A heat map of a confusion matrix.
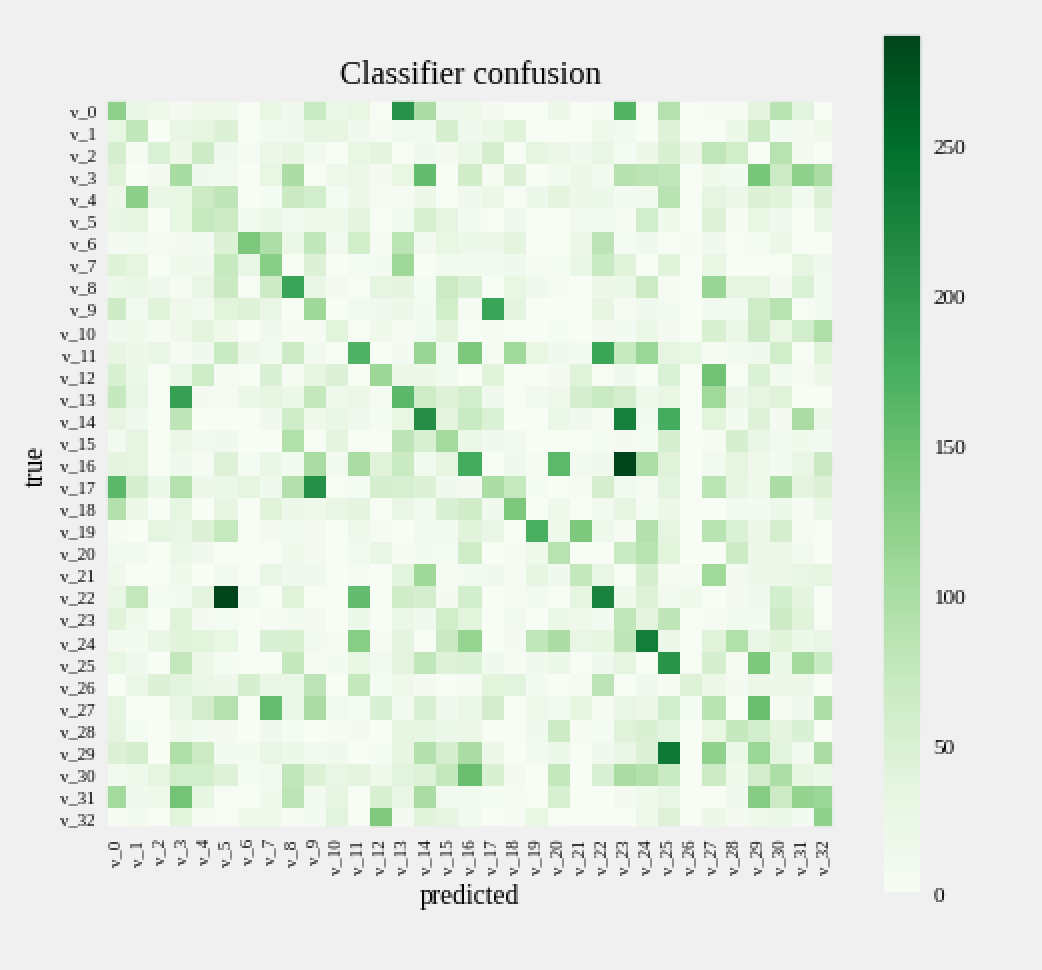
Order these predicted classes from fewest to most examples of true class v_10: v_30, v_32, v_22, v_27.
v_22, v_30, v_27, v_32
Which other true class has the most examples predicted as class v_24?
v_11
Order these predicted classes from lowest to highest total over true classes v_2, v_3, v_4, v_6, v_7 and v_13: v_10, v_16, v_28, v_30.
v_10, v_28, v_16, v_30
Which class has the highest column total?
v_25
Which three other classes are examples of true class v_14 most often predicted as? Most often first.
v_23, v_25, v_31
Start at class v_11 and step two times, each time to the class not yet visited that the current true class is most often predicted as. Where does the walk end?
v_5
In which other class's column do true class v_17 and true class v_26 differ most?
v_0
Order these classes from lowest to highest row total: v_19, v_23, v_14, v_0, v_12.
v_23, v_12, v_19, v_0, v_14
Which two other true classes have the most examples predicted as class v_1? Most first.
v_4, v_22
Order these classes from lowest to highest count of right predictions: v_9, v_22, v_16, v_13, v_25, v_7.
v_9, v_7, v_13, v_16, v_25, v_22
